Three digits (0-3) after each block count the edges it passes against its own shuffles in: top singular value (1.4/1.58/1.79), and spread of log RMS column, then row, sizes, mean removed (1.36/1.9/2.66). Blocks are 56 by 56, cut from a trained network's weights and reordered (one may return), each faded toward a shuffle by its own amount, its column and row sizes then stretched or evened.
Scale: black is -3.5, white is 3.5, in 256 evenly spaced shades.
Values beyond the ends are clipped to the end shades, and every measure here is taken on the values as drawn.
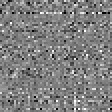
1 1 3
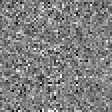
1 2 1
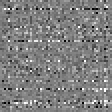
1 2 3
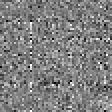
2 2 2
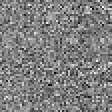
2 0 2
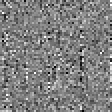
1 2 1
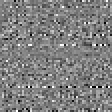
2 0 3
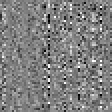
3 3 1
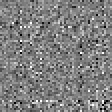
1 2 2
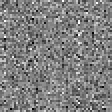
1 2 1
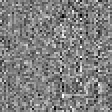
3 2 0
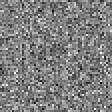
2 1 0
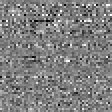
1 0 3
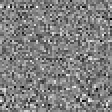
3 0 2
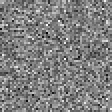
0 1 0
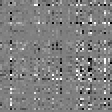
3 3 3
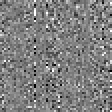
1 3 1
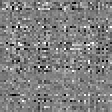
2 2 3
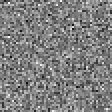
0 0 0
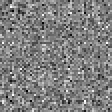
1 2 1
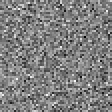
1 0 0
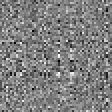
3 2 1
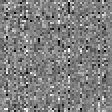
0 3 1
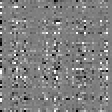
0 3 3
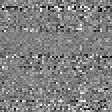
0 1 3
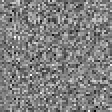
3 1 0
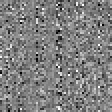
1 3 0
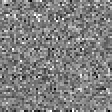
0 0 2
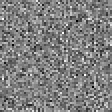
0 0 0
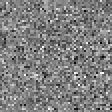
0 1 2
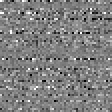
0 0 3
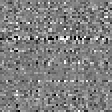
3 1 3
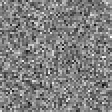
0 0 0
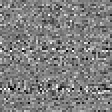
1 0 3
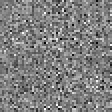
1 2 1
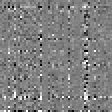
2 3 2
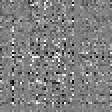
0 3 3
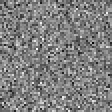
0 0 0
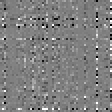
3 3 2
